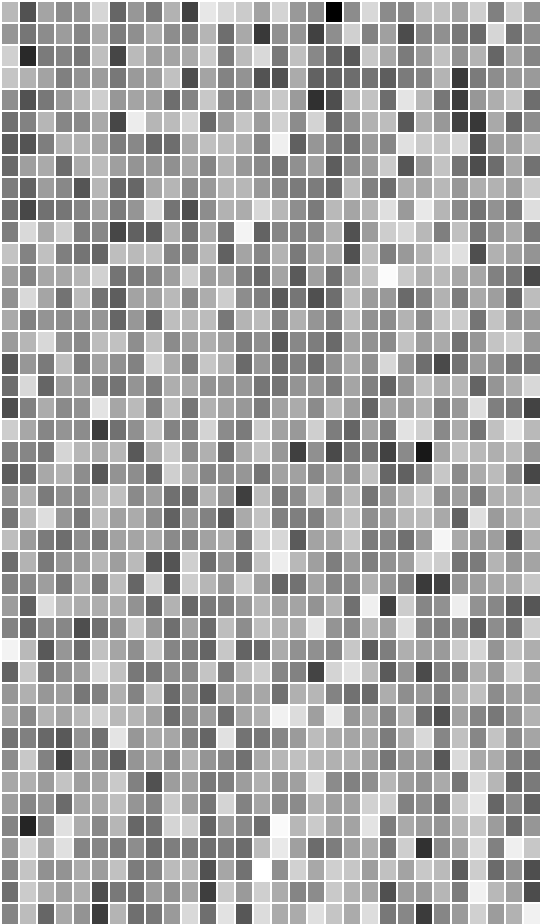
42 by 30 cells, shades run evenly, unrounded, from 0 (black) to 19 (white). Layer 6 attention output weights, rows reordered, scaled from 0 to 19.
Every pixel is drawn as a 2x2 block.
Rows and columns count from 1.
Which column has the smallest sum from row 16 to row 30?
22
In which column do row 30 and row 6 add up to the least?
12
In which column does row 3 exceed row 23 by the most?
14
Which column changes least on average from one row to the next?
5
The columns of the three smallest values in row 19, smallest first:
30, 1, 21
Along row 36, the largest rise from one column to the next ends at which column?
27
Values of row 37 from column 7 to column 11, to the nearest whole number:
14 11 10 15 12
